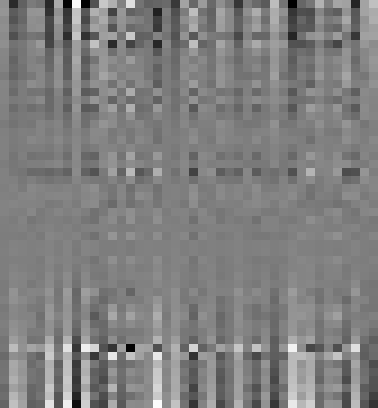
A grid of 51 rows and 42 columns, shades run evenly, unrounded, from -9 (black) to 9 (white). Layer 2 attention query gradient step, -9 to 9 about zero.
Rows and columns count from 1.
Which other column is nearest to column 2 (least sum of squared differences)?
20
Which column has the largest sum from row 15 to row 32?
15
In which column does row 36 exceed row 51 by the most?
9
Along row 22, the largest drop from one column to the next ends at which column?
16
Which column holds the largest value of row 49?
18
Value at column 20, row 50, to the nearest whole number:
3
